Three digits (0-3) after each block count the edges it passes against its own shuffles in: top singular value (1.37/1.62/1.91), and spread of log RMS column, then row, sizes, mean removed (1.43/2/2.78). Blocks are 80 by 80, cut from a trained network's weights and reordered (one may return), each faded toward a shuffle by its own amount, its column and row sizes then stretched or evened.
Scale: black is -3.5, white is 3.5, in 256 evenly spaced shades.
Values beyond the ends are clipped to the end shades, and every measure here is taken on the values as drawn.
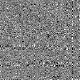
2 2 2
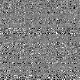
0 2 3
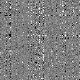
1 3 1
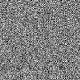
3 0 1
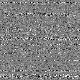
1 0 3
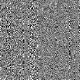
2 3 1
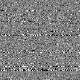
1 0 3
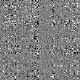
0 3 3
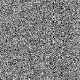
2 1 0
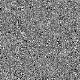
0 2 1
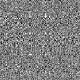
3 1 2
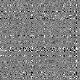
3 2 3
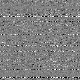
2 0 3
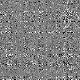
1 3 3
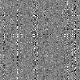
3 3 1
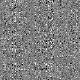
0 3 1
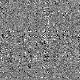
0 2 2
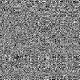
3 0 2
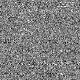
1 0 2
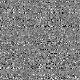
2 1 3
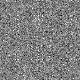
1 1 0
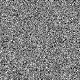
1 0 1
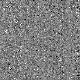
0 2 1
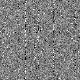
2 2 0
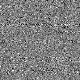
0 0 2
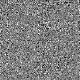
0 2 2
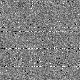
2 0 2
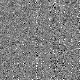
0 2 1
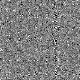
1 2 1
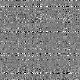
2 2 3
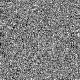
2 0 0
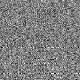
3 0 2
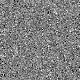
0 1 0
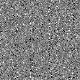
0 2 0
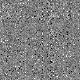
0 2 1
